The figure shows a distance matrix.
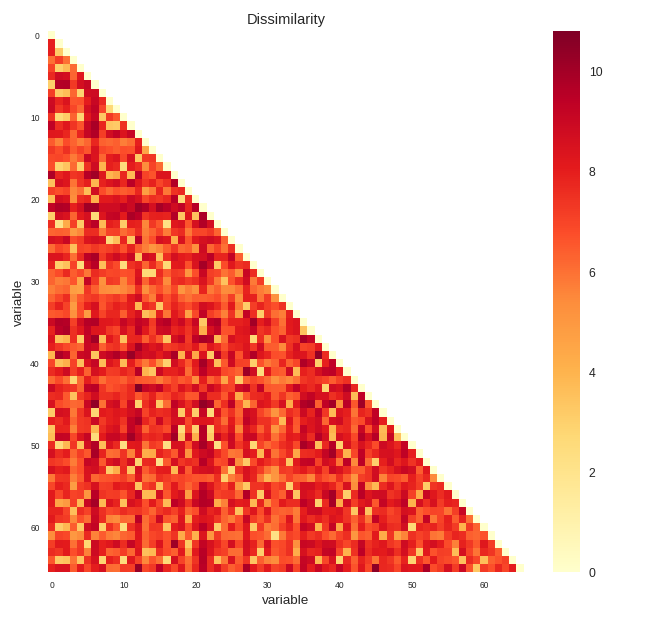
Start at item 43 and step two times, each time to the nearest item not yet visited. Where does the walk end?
32
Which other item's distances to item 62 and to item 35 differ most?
5
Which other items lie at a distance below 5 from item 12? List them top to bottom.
15, 27, 33, 45, 52, 55
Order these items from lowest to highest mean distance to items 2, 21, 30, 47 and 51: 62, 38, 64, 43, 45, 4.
4, 64, 38, 43, 62, 45
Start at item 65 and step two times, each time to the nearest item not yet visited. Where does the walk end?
19
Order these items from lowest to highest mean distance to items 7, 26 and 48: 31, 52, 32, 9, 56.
31, 32, 52, 56, 9
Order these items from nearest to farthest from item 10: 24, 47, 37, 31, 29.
37, 31, 24, 29, 47
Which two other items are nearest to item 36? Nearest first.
35, 21
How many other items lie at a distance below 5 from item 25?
5
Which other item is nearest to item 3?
42
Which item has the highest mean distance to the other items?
21
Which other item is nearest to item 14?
29
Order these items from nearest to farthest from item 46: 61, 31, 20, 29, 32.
20, 61, 31, 32, 29
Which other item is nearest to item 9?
8
